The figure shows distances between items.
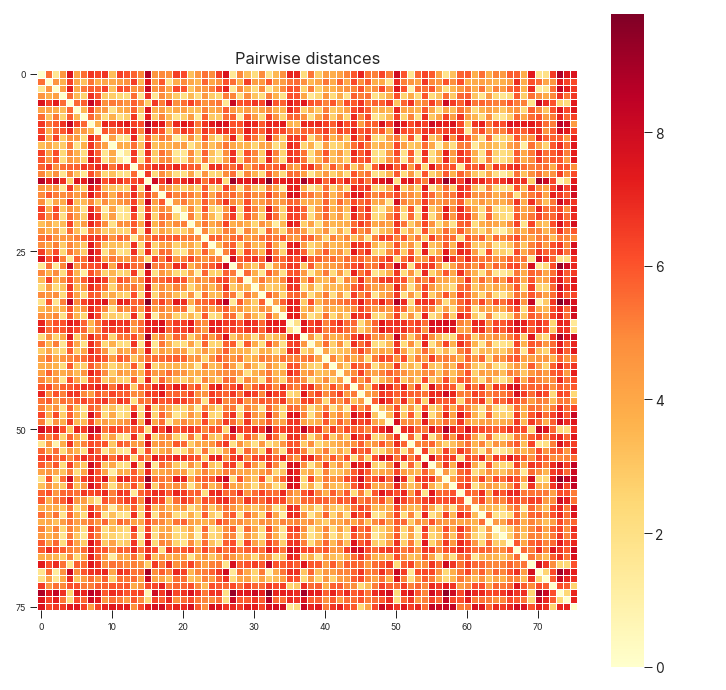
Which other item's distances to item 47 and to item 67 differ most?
43
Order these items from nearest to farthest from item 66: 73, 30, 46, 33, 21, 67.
30, 21, 33, 67, 46, 73
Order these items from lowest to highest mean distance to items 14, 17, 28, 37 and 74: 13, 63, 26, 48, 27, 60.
48, 63, 26, 27, 60, 13
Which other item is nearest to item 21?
33
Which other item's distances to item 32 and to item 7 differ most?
70
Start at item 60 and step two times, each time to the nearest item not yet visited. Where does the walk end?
18
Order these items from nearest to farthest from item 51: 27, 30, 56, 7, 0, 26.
56, 30, 26, 0, 27, 7
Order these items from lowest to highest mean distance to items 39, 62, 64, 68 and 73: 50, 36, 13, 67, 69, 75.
69, 50, 67, 13, 36, 75
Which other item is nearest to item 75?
35
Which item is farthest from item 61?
75
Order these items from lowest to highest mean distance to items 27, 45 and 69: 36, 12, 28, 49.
36, 28, 12, 49
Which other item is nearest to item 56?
10
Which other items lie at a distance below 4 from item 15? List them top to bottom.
4, 26, 50, 69, 73, 74
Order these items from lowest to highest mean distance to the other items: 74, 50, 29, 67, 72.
29, 72, 74, 67, 50
